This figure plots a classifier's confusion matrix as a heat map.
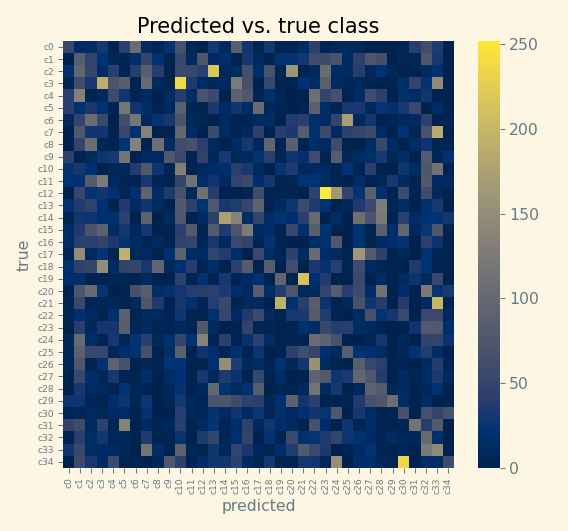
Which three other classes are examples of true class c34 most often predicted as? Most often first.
c30, c24, c9
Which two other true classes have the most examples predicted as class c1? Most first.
c17, c4
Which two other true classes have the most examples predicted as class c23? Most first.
c12, c2
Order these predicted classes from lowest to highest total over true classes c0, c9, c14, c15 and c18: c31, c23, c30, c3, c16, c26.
c23, c31, c30, c26, c16, c3
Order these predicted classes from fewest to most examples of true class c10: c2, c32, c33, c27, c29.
c29, c2, c27, c32, c33
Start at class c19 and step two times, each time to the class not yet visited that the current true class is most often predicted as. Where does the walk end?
c33
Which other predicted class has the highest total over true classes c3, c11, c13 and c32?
c10
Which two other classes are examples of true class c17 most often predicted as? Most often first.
c5, c26
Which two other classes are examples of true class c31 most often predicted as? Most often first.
c5, c33
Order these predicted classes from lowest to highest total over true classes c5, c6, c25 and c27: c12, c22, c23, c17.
c12, c23, c17, c22
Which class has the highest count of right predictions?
c3
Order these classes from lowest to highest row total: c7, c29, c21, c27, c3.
c27, c29, c21, c7, c3
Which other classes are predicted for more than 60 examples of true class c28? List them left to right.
c13, c17, c22, c27
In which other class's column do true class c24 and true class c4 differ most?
c15
